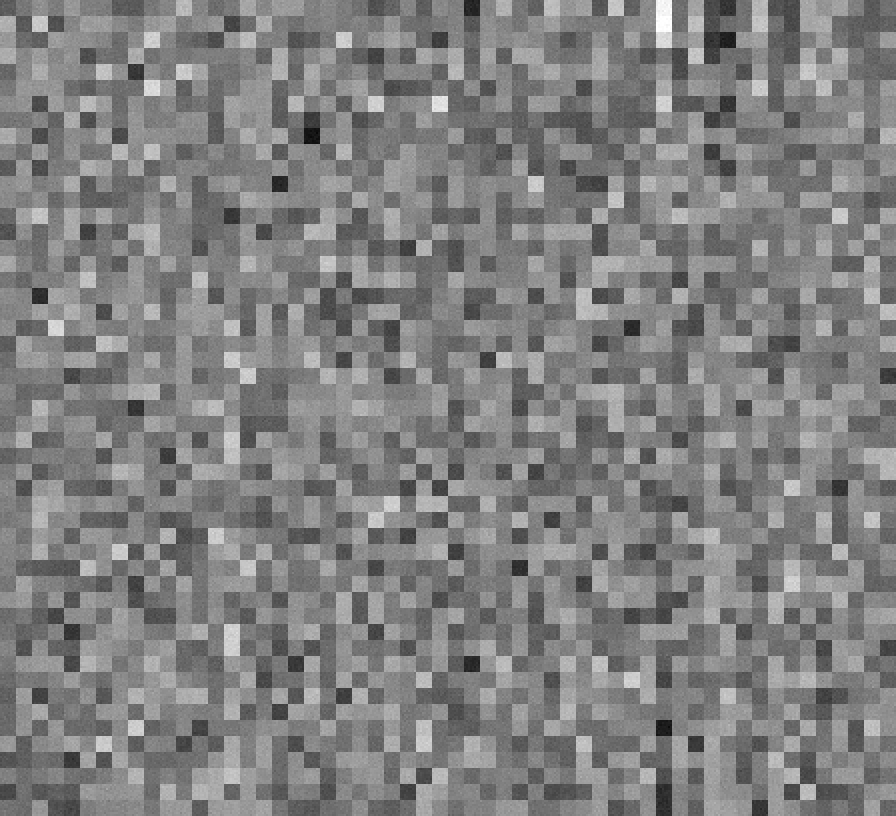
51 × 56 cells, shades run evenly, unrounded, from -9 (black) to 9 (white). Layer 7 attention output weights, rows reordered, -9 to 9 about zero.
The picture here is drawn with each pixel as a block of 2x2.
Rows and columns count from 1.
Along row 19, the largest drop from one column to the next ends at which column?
38
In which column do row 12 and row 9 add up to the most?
41
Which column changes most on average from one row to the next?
3
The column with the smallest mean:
30
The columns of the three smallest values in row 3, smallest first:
46, 45, 28
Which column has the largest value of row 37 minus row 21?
40
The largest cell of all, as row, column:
2, 42
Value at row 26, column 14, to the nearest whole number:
4
